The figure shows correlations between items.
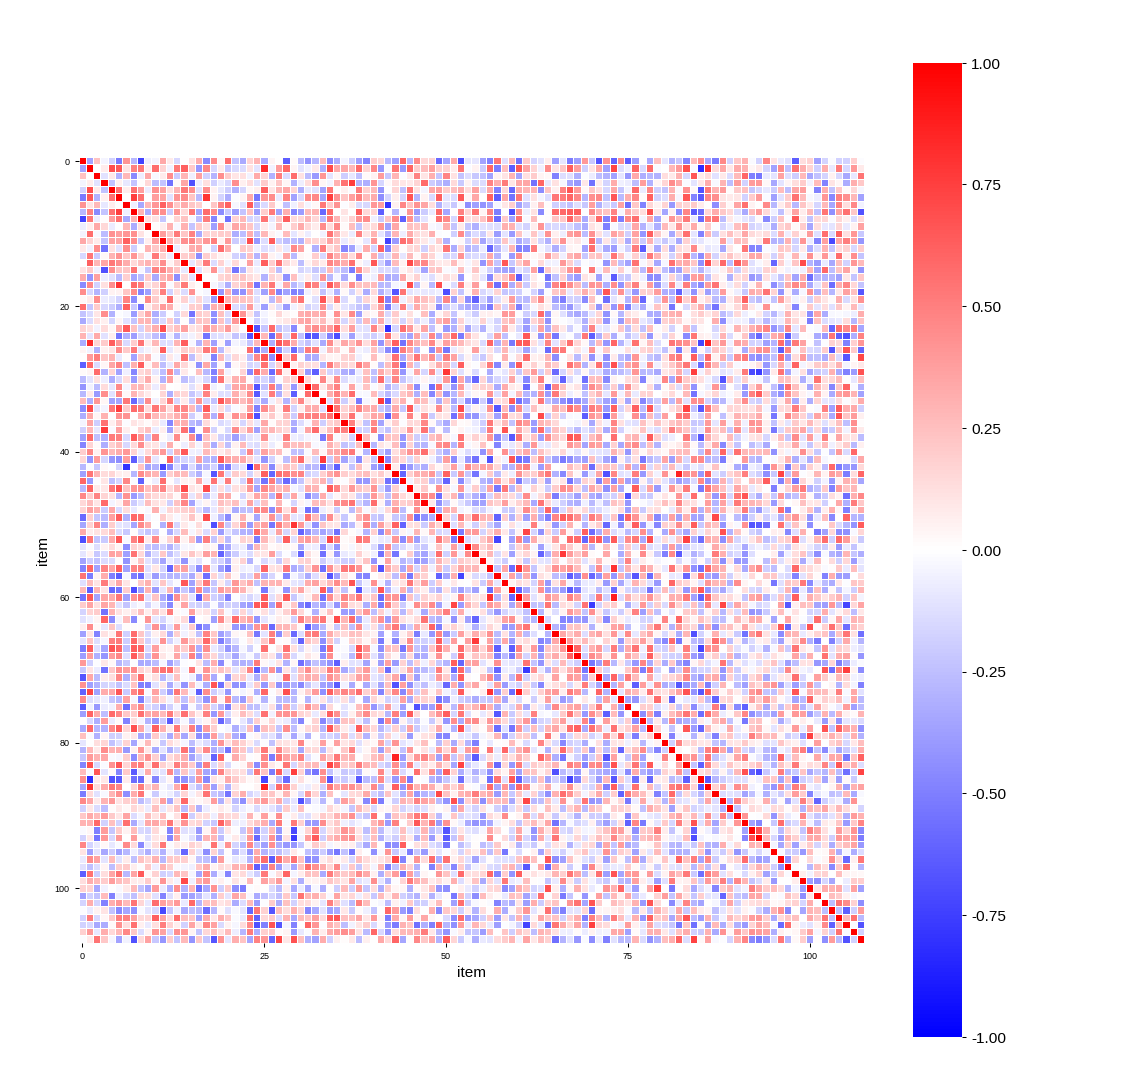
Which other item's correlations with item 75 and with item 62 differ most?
91
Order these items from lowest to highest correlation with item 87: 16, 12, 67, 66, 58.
12, 16, 58, 67, 66
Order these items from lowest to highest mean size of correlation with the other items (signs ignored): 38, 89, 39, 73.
89, 39, 38, 73
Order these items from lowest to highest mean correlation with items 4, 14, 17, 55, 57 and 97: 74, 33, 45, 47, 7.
74, 33, 47, 7, 45
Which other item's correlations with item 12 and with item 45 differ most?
56
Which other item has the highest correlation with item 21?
63
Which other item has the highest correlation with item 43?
82
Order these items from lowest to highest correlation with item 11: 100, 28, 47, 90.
28, 100, 47, 90
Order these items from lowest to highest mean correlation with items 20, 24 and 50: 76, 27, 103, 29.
76, 103, 27, 29
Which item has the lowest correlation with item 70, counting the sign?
61
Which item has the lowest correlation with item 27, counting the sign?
105
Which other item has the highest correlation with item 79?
100
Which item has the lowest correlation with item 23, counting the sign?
42
